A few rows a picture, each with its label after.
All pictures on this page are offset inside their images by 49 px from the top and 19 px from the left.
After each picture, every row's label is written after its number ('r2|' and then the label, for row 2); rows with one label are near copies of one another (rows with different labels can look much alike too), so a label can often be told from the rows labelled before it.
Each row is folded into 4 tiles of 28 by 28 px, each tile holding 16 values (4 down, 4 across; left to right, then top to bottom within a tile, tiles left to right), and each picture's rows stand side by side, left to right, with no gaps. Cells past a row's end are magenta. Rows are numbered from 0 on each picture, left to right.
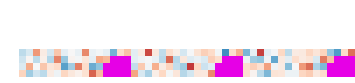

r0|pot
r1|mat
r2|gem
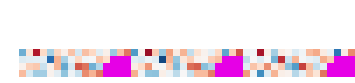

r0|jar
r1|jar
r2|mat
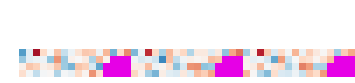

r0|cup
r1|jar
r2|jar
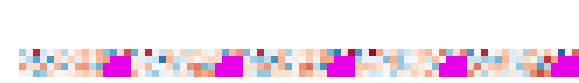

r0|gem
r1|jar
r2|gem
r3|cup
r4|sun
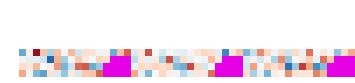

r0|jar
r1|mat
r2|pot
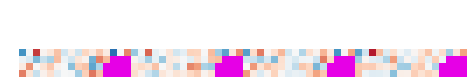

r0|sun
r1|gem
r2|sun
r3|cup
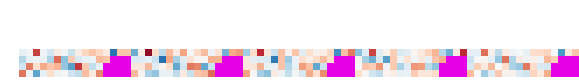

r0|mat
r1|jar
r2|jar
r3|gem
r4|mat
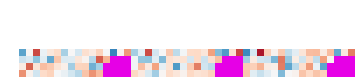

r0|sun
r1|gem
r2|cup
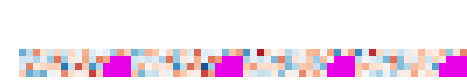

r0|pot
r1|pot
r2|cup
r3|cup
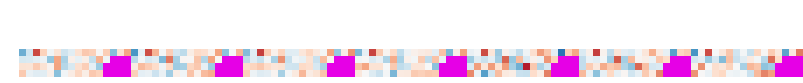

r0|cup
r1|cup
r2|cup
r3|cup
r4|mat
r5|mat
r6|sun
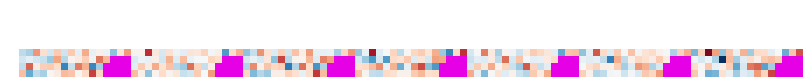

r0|pot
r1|mat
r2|pot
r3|gem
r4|mat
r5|jar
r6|jar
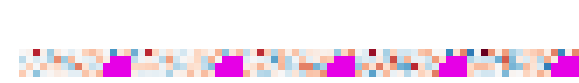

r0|mat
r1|cup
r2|jar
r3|mat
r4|cup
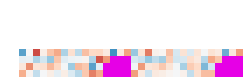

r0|sun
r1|sun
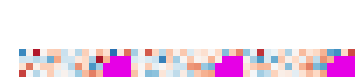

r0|sun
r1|jar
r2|gem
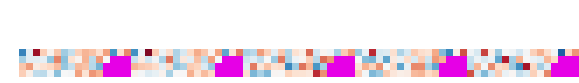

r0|cup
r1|cup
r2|pot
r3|gem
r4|mat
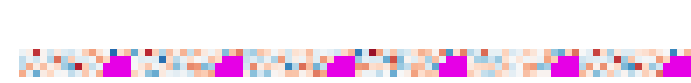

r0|mat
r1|jar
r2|pot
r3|cup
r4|gem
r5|mat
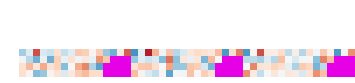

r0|gem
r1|cup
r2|sun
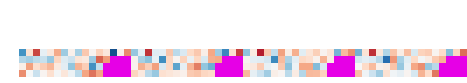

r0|sun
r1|gem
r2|jar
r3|jar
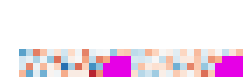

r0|pot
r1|pot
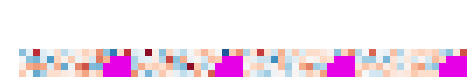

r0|gem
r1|mat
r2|jar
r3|gem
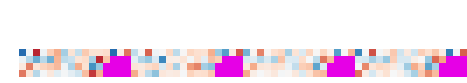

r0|sun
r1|gem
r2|sun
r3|sun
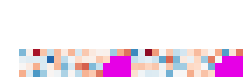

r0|jar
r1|cup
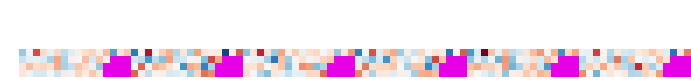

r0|cup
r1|sun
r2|jar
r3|sun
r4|cup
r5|mat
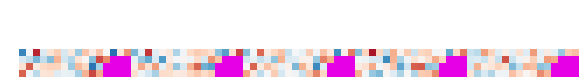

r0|sun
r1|gem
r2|sun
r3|jar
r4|pot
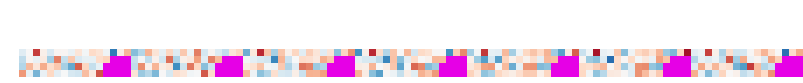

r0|mat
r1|pot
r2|jar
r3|jar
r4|gem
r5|gem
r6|mat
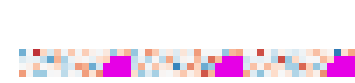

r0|jar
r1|pot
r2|mat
